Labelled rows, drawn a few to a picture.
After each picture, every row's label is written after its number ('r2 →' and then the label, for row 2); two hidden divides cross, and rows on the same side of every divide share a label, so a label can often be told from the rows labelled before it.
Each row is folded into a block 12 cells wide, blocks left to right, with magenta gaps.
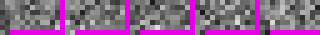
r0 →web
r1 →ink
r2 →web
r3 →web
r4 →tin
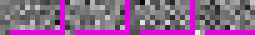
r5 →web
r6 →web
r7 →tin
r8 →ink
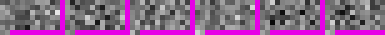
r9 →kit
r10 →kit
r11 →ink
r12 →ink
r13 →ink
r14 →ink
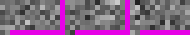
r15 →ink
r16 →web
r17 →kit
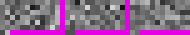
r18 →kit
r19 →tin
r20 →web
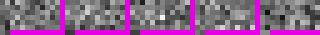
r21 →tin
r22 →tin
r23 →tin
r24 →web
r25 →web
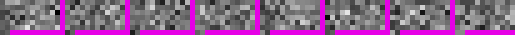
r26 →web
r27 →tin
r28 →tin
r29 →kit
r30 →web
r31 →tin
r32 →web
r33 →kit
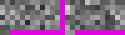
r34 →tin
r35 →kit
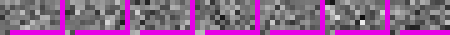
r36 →web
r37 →web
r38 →kit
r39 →ink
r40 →tin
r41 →kit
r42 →kit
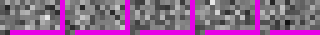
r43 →web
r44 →tin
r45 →tin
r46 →tin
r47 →tin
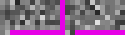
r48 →ink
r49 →web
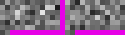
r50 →tin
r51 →tin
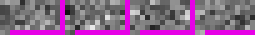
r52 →web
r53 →web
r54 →kit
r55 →kit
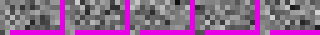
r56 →kit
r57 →ink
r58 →ink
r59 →web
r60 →kit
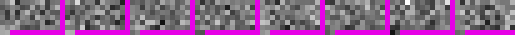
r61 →ink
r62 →ink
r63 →kit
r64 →kit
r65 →kit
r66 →kit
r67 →tin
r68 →kit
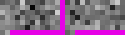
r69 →kit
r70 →web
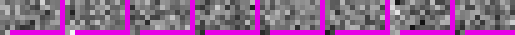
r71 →kit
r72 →ink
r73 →web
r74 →tin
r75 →tin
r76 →tin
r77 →kit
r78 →tin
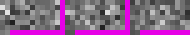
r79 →kit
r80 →tin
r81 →web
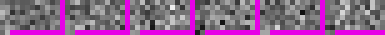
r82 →kit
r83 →ink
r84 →ink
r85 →tin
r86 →ink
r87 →tin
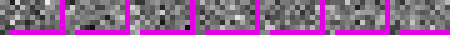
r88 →tin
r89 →kit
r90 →kit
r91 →web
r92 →ink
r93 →kit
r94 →tin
